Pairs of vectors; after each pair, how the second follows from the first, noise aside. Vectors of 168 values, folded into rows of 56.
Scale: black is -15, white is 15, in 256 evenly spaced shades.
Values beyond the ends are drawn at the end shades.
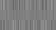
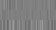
reversed, negated, partly zeroed.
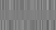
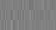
wrapped around, shrunk.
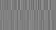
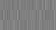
wrapped around, shrunk.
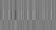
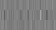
reversed, negated, partly zeroed.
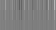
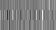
wrapped around, scaled up.
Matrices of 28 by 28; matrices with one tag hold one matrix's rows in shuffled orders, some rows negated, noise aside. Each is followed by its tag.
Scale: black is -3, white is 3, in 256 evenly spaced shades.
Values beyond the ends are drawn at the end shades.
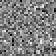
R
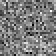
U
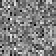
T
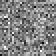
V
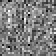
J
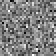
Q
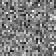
Q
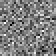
R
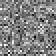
V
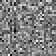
T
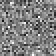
Q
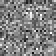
U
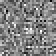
U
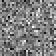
Q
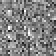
J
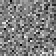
R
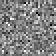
Q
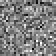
U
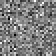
T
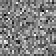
V
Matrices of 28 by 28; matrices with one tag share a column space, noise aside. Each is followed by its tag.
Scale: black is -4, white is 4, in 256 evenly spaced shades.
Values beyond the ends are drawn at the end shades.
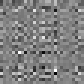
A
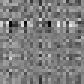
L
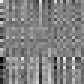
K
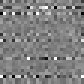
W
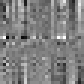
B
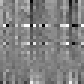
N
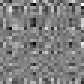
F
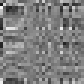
F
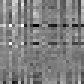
N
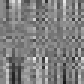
K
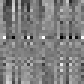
B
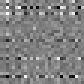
W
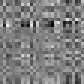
L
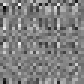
F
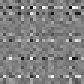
W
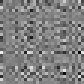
A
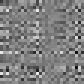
A
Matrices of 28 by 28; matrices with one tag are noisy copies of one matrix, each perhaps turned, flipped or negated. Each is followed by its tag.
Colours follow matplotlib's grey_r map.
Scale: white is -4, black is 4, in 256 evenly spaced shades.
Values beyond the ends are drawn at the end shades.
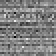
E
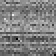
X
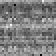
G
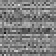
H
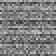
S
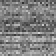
X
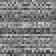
H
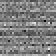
S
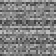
S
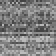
X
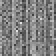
S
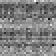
G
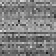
X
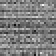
E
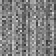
S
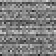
S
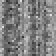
G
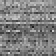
X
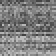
X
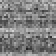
G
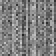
S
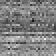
X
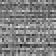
E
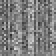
H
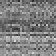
X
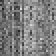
X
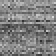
X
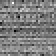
E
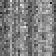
G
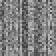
H
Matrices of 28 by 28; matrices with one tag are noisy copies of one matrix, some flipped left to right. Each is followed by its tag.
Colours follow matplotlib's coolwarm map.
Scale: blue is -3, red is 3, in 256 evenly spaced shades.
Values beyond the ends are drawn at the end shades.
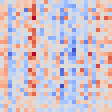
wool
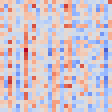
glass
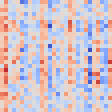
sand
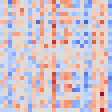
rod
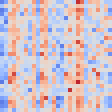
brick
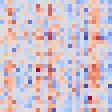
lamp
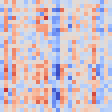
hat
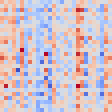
wool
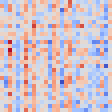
glass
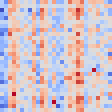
brick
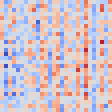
glass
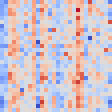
brick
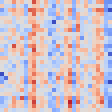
brick
